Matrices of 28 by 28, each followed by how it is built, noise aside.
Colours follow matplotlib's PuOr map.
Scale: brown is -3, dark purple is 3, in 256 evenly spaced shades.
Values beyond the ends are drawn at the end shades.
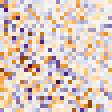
lower triangular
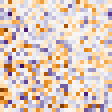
lower triangular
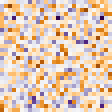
repeating columns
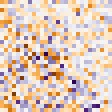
lower triangular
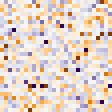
sparse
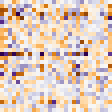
low rank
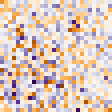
lower triangular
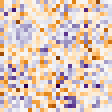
blocks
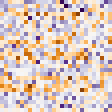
blocks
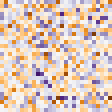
repeating columns
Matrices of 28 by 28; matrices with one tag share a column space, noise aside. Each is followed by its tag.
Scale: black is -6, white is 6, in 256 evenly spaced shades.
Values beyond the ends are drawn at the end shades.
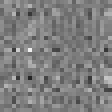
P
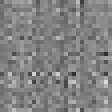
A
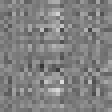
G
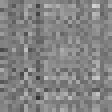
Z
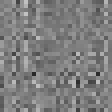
A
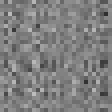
G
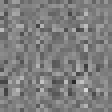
G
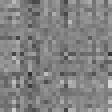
A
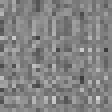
P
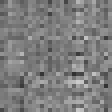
A
